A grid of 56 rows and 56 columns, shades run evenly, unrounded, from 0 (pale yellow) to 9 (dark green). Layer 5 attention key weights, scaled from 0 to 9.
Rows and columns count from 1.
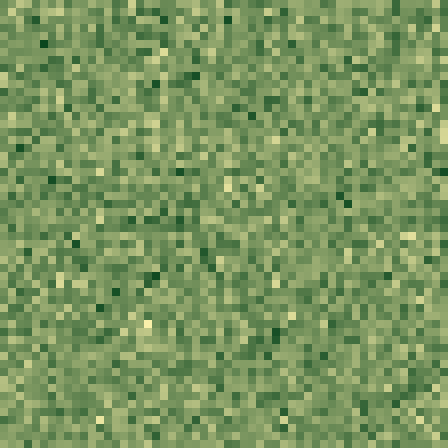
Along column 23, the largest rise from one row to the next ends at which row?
22
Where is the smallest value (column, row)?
19, 41
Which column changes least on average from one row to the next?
40
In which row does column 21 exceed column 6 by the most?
3
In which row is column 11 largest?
34
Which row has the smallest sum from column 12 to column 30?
18
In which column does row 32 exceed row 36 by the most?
8
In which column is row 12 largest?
46
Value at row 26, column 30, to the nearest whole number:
7
